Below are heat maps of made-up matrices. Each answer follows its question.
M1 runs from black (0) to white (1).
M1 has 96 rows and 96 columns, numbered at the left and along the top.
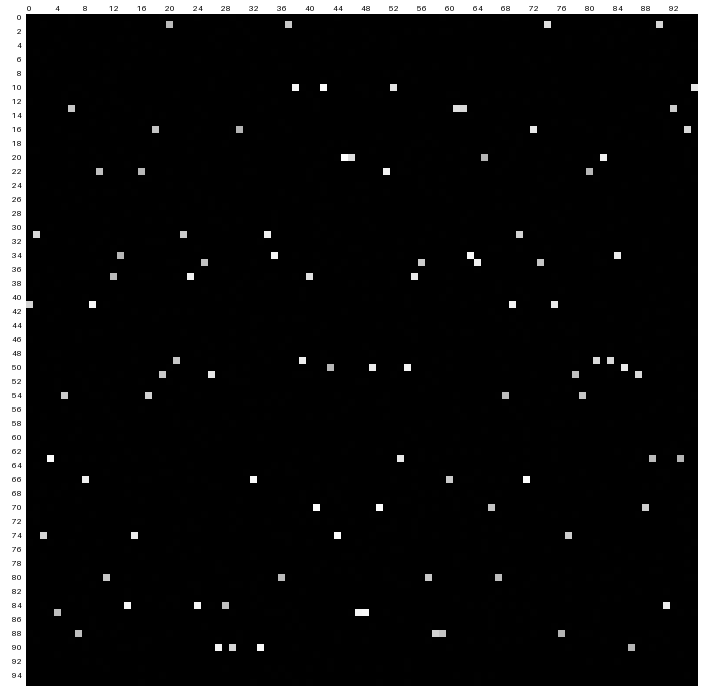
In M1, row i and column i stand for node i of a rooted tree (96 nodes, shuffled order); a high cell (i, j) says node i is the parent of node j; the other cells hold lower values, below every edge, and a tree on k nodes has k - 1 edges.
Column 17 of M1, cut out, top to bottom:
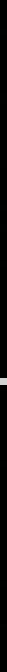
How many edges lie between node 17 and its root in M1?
4
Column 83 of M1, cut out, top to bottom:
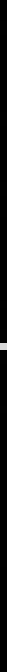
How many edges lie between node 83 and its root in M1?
4
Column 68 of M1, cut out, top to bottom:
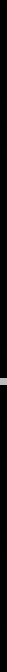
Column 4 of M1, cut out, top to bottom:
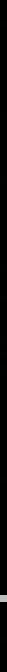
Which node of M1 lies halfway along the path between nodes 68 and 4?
50
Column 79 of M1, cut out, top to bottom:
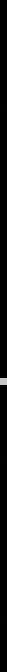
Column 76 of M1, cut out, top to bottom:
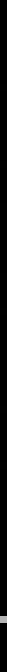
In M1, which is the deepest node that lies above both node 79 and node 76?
70
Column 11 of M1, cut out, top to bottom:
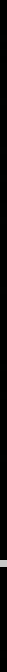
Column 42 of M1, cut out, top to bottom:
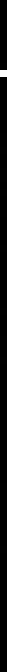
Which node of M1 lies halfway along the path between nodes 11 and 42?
22
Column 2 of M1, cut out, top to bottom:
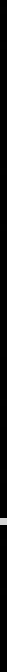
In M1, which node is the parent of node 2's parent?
1
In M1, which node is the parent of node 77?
74
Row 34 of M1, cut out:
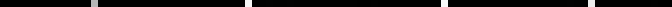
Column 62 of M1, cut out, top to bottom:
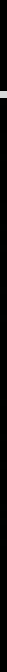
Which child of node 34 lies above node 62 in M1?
13
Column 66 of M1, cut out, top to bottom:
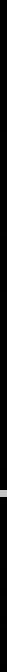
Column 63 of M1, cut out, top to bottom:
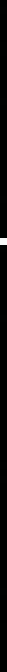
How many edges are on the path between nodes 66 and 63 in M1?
4
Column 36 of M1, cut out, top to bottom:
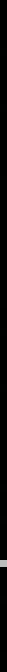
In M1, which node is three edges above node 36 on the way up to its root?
31
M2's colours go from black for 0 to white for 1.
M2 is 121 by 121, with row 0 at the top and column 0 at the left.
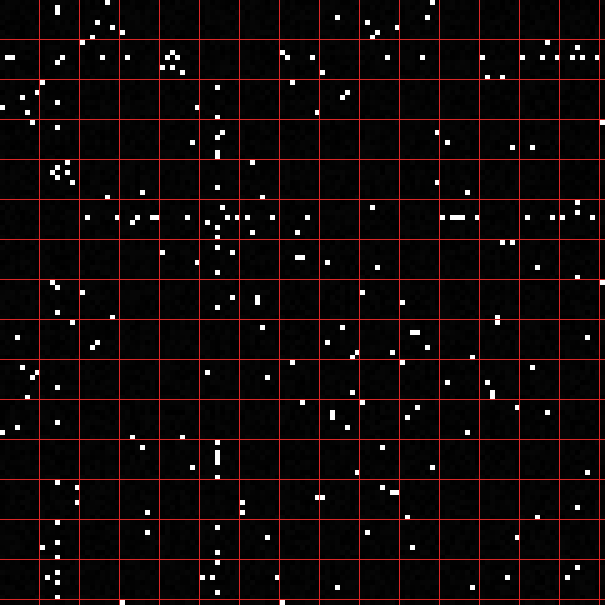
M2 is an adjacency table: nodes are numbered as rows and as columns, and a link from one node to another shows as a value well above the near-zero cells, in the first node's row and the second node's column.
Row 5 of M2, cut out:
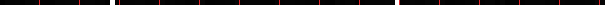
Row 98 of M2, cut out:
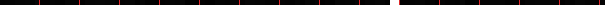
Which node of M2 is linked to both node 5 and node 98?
node 79
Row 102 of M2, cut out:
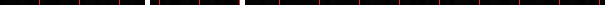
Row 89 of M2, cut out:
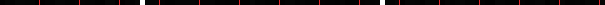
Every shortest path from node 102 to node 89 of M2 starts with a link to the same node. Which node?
node 48
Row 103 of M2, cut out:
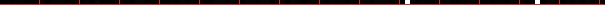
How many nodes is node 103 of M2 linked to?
2
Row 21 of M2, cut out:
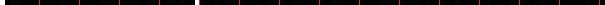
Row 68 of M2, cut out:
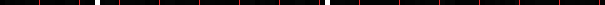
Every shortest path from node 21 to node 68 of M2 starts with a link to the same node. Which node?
node 39
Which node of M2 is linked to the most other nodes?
node 43
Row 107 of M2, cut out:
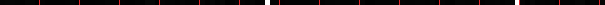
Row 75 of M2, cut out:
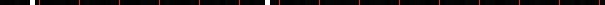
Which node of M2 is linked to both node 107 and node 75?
node 53
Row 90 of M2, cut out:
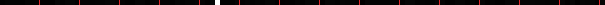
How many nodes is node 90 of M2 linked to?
1
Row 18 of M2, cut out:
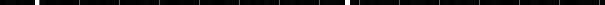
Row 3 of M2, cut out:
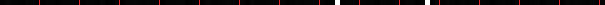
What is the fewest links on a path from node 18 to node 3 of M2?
3
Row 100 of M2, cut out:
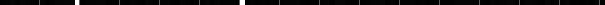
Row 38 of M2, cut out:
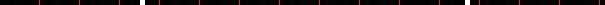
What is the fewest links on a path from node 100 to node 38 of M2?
6
